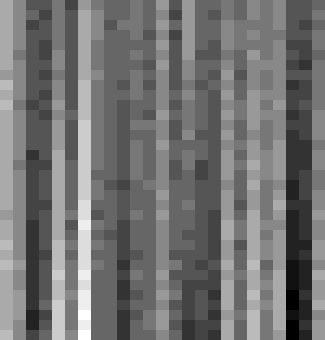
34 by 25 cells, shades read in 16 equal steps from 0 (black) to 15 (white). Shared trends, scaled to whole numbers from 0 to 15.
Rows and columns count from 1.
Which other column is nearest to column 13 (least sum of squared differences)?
2
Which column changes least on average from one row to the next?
9
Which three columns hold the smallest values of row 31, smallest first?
23, 24, 3
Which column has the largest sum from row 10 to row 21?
7
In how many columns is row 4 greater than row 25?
10
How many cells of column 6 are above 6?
10
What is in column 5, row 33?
12
